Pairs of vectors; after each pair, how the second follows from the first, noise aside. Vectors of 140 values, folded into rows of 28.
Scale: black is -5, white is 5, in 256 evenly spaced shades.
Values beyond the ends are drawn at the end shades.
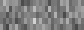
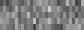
reversed.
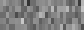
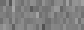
wrapped around, shrunk.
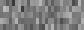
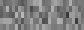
wrapped around.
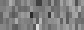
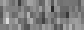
shuffled.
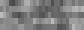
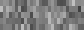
shuffled.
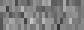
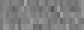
reversed, negated, shrunk.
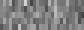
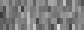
reversed.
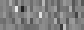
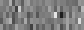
wrapped around.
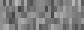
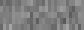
reversed, shrunk.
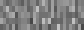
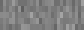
wrapped around, shrunk.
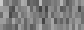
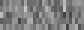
wrapped around.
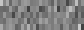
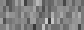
wrapped around.
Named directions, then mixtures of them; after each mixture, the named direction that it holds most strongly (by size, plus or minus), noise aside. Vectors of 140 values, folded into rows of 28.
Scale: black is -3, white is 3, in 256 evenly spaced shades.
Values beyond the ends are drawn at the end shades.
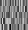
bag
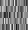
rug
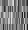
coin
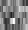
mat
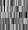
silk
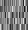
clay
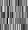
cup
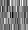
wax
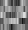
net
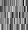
clay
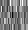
wax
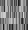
net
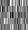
wax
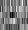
wax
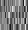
clay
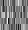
cup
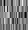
silk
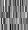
bag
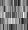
net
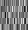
clay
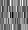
wax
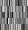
cup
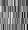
coin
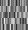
rug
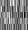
wax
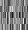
clay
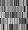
net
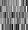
clay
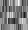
net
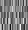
clay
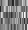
coin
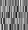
bag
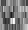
mat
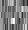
mat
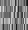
rug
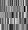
clay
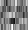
net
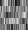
net
